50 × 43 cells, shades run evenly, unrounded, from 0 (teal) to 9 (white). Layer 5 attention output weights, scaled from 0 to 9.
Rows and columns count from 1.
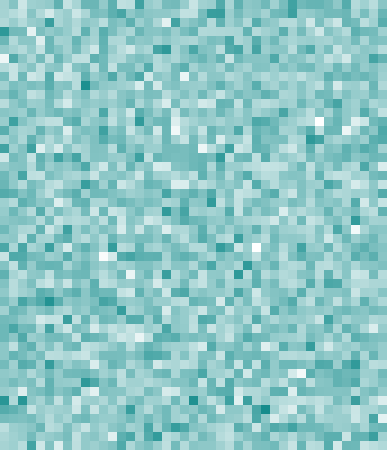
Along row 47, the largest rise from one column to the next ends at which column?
43
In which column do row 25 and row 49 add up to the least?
40
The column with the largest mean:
33
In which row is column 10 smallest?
10
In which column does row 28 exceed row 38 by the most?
29
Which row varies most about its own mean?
45
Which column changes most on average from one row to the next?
19
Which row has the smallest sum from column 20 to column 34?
48
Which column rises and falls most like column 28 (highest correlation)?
3
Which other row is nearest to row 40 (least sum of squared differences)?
11
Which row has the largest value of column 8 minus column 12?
15
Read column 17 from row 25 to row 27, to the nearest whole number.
7 4 4
